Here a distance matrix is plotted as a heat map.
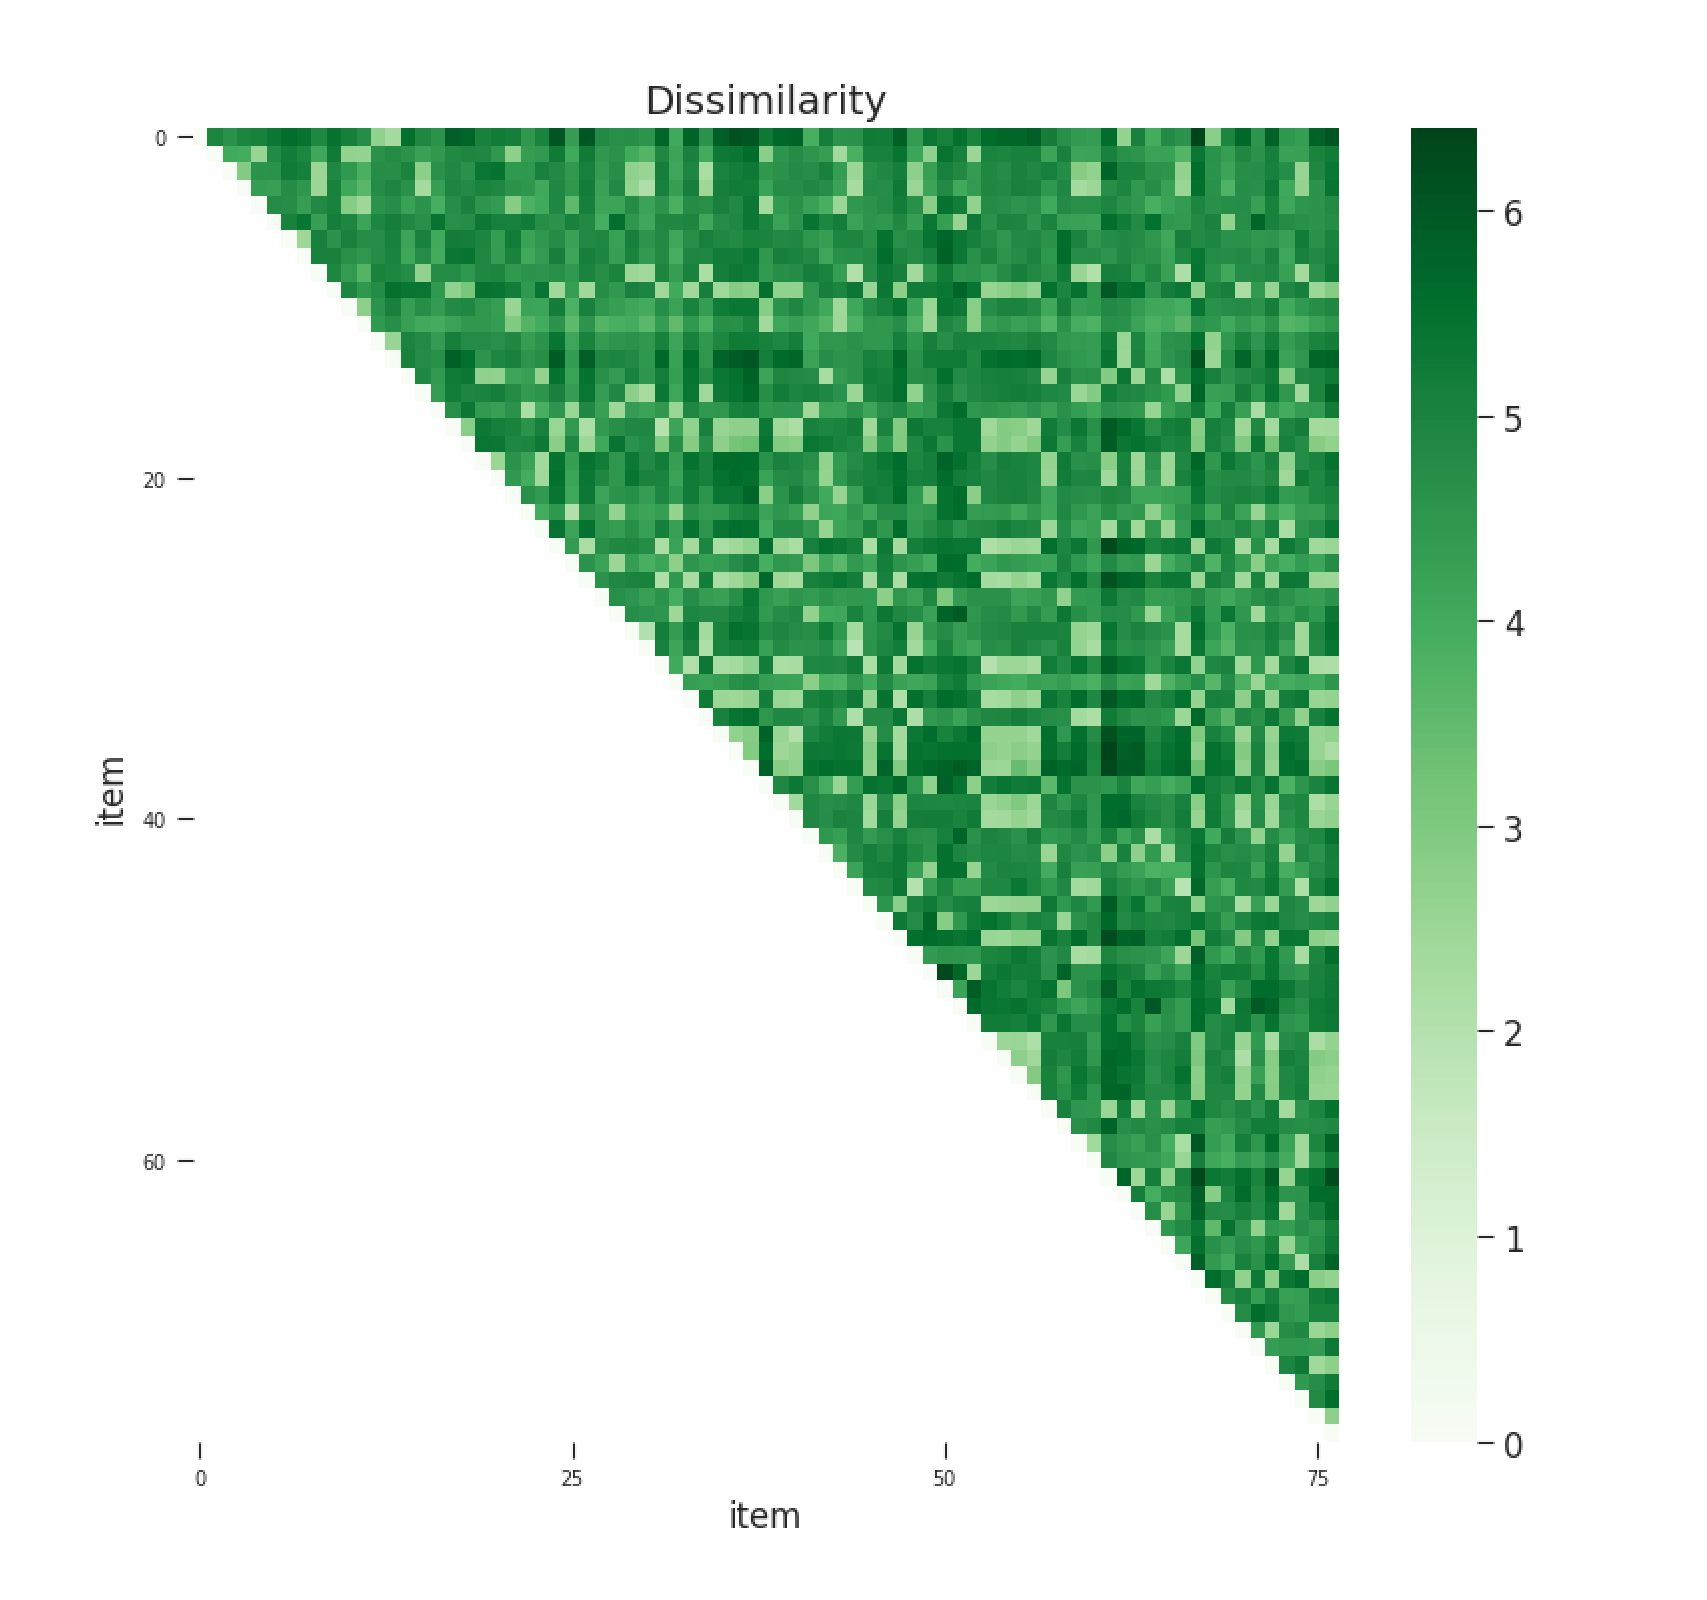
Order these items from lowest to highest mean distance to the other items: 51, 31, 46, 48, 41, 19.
31, 48, 41, 19, 46, 51
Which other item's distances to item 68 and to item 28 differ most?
13
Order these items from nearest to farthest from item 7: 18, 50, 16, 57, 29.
16, 57, 29, 18, 50
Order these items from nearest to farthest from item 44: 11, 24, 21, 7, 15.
15, 11, 21, 7, 24
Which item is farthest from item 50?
49
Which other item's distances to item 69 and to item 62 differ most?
51
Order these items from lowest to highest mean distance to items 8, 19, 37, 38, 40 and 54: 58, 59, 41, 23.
23, 59, 41, 58
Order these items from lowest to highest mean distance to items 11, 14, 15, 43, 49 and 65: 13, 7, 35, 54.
7, 13, 54, 35
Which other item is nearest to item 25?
22
